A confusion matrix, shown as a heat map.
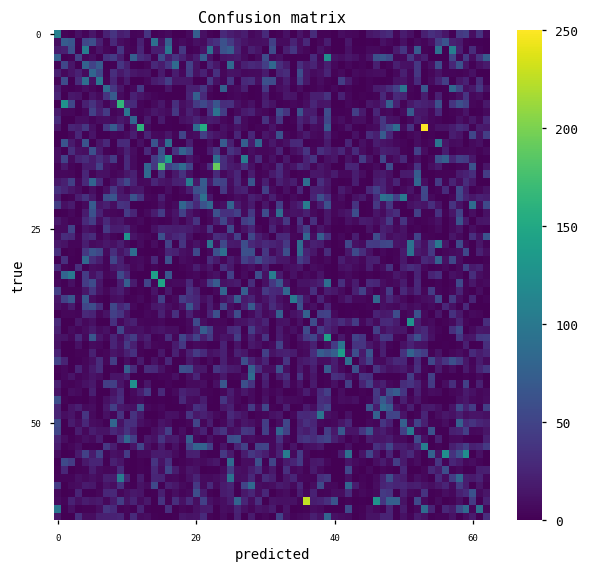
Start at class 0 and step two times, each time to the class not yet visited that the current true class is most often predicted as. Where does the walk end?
21
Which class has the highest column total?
39
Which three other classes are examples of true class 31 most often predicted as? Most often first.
14, 2, 1
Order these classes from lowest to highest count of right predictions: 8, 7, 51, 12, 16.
8, 7, 51, 16, 12
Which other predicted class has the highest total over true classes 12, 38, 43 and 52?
53
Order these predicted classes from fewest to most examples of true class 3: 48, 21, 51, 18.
18, 51, 48, 21
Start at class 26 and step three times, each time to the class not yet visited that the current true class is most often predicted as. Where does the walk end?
32
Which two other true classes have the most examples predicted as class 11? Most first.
45, 28
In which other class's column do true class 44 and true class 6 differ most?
4
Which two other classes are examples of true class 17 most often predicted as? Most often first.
23, 15
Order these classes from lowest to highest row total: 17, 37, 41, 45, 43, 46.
46, 37, 45, 43, 41, 17
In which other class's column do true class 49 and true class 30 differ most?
38
